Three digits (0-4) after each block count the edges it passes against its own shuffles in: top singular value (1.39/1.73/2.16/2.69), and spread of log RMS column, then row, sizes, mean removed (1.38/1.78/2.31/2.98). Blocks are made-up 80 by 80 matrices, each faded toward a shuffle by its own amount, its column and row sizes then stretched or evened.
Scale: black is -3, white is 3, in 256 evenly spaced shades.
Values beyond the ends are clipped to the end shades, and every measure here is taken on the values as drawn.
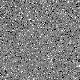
1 0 1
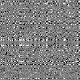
4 2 4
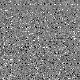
0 1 3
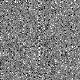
1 2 0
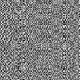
4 4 0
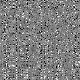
3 3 1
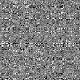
3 1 3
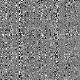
2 4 3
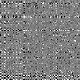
4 3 4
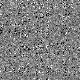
0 2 2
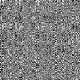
3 3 2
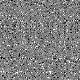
2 0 2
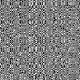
4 4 0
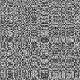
4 2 1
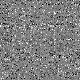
1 0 2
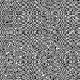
4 1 0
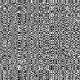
4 4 0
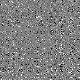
0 3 3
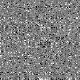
2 2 3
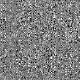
0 4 2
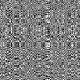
4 3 1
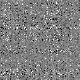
1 2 3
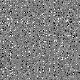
0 3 2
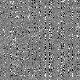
2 4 2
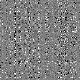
2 4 2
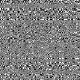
3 1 4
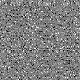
3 0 1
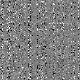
1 4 2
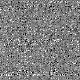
0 1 3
